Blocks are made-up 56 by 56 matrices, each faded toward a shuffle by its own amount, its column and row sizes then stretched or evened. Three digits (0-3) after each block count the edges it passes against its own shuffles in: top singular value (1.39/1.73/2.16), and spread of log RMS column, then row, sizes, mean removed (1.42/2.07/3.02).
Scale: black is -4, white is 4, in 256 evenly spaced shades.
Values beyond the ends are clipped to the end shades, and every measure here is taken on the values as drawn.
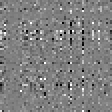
3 2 2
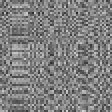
3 0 2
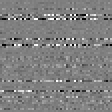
3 0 3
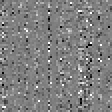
1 3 0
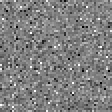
0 0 0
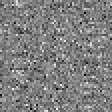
1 1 0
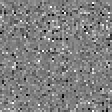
0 1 1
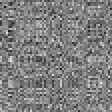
3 2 0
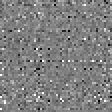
0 1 2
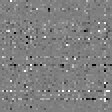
1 1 2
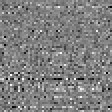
3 0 2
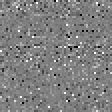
1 0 1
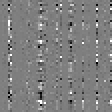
3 3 1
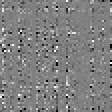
0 3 2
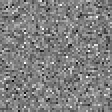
1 1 0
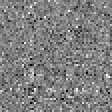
2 1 1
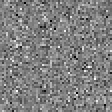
1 1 0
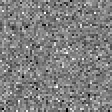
0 0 1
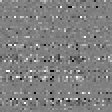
2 1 3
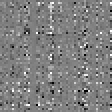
1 3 2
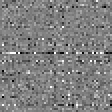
2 1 2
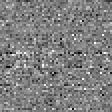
2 0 2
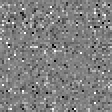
0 1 1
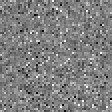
0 1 1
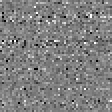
0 0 2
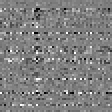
2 1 3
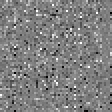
0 2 0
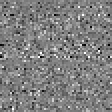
0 0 2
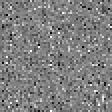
0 1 0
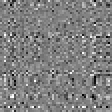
3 2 2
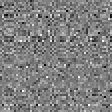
3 0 2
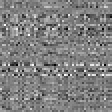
3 0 3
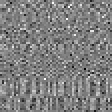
3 0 1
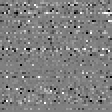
1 0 3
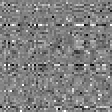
3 0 2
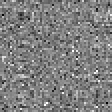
2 1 0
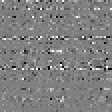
2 1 3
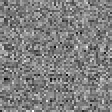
2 0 1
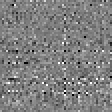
2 1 2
